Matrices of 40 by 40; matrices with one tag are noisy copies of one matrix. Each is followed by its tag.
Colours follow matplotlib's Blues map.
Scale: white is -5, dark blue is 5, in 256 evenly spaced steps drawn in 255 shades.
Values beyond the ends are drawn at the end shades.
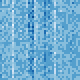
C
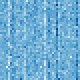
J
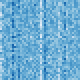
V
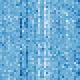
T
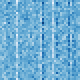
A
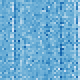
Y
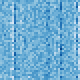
Y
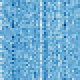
V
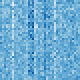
C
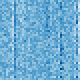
Y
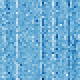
A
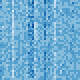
C
